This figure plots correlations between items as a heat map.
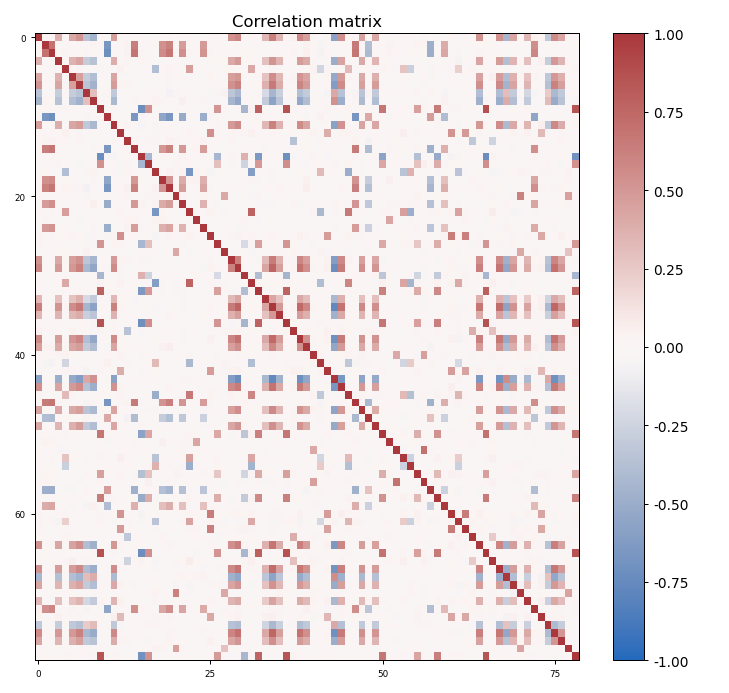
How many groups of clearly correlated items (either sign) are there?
9
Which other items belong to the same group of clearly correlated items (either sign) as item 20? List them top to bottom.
27, 70, 77
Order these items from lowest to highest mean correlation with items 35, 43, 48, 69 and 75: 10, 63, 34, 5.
63, 10, 5, 34
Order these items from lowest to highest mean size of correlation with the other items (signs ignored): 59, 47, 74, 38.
59, 74, 47, 38
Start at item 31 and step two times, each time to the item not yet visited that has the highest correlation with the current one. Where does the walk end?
45
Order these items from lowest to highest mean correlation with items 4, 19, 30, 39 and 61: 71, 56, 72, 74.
74, 56, 71, 72
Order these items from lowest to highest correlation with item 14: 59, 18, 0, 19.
0, 59, 18, 19
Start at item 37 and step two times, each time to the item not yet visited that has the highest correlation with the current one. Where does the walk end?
66
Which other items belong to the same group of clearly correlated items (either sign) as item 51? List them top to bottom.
23
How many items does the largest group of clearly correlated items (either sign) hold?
26
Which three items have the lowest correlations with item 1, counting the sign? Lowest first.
10, 57, 48
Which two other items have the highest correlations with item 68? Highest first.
43, 8
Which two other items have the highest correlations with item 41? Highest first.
17, 54
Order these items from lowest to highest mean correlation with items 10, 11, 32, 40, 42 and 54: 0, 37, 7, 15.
15, 7, 37, 0
